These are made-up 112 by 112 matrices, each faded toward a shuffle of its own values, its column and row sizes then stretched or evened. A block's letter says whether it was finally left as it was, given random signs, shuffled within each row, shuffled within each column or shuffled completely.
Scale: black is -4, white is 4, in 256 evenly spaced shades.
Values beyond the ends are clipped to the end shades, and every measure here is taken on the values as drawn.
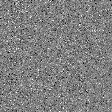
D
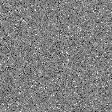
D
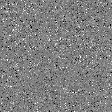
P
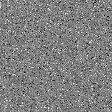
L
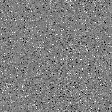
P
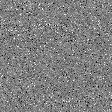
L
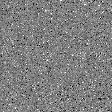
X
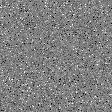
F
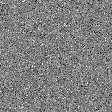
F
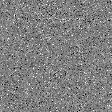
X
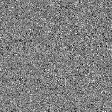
P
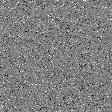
L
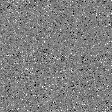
X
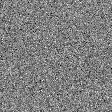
F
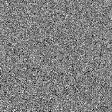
P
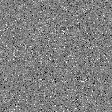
P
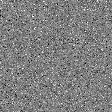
L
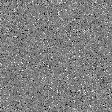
P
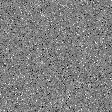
F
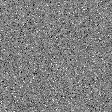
F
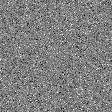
F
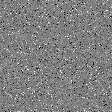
L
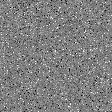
F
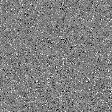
X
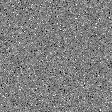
F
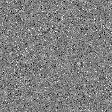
X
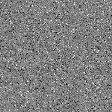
P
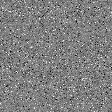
L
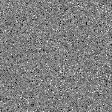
X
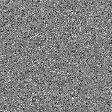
X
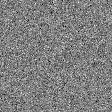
F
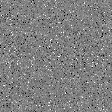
P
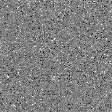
X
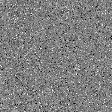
X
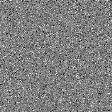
X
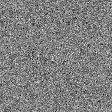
L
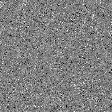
X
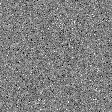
F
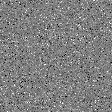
L
